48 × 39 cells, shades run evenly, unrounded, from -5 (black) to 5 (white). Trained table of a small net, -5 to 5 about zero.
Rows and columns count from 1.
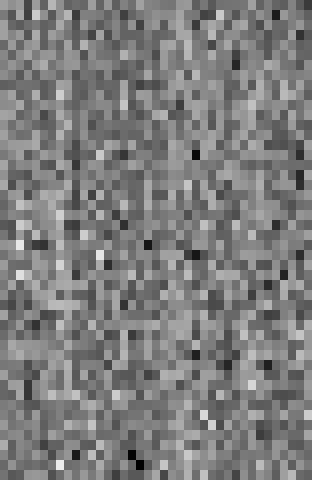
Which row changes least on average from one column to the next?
41
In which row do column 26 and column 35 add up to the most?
42
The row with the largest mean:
28
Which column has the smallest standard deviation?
22
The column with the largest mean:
8
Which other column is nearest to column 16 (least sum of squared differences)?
2
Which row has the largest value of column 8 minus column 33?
27
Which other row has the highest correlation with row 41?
37
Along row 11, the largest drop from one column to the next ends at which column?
17
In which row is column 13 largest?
26
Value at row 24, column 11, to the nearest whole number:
3
